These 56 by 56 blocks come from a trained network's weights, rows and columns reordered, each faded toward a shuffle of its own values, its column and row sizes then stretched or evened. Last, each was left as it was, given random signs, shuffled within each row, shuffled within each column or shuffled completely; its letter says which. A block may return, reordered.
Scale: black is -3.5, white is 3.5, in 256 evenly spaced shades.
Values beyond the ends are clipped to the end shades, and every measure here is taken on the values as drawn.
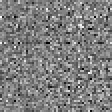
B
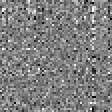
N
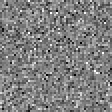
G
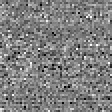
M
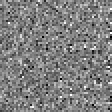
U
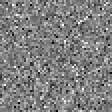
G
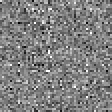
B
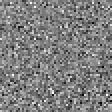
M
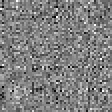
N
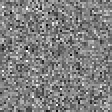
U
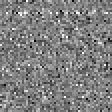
M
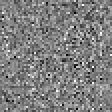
U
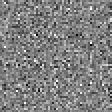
B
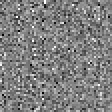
U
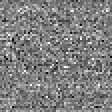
M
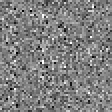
U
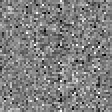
U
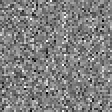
U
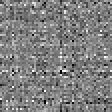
N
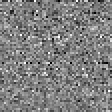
M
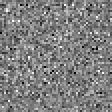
M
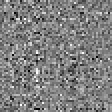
N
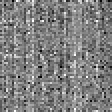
N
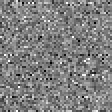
M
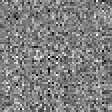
N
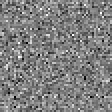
M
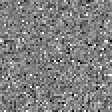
M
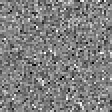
G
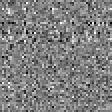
N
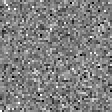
G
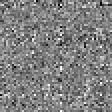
B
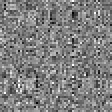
N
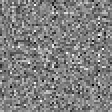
U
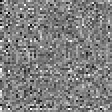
N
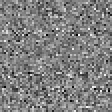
M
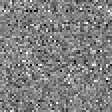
M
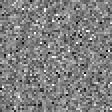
G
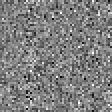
U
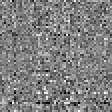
N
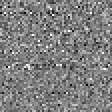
M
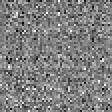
N
